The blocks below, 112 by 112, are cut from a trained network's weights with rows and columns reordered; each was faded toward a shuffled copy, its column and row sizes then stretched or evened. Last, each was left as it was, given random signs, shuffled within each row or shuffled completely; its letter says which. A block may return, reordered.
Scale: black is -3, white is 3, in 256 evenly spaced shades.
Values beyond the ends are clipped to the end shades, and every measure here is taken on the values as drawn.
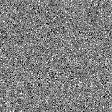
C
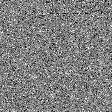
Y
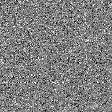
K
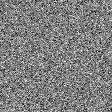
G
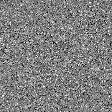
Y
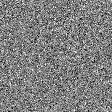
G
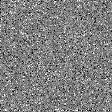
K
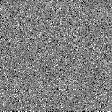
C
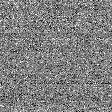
Y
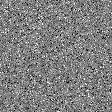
G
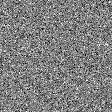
G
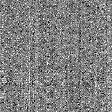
C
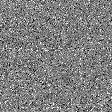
Y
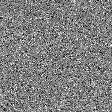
G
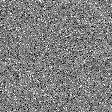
G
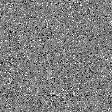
K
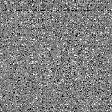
C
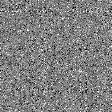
K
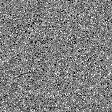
Y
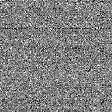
C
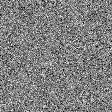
G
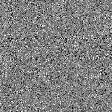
C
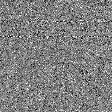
K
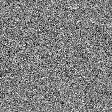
Y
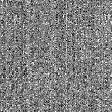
C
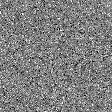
G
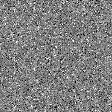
K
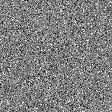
G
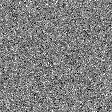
G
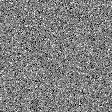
G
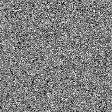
K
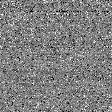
Y
